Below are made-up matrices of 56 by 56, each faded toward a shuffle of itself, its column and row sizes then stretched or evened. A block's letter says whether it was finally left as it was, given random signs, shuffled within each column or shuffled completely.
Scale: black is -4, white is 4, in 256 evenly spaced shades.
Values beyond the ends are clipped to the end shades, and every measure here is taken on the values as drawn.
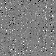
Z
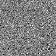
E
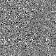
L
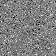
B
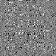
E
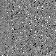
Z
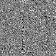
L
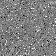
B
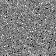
B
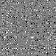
E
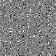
L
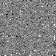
L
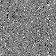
Z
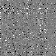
E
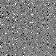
L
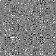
E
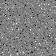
B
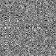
E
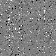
Z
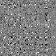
E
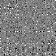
E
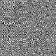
E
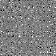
E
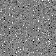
Z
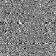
E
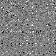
E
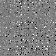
L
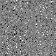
Z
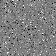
B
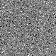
B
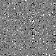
E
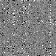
E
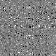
E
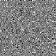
E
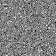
B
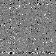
L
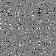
L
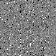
Z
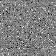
B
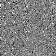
Z
